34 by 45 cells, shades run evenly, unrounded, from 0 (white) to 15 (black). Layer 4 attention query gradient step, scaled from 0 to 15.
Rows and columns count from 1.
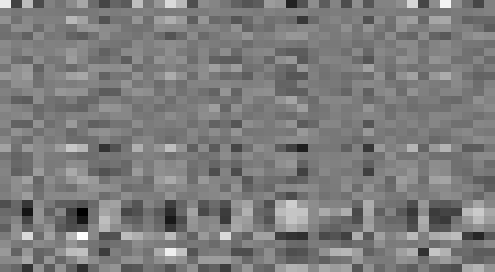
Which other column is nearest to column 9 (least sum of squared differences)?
2
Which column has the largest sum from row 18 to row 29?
3
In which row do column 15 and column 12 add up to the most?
27
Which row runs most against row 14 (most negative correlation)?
22
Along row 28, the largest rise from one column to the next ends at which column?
40
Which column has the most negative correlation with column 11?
13
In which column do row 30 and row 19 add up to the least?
8
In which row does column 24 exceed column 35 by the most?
1
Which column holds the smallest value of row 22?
7
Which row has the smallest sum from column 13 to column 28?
33
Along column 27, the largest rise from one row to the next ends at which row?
30
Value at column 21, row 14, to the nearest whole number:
9
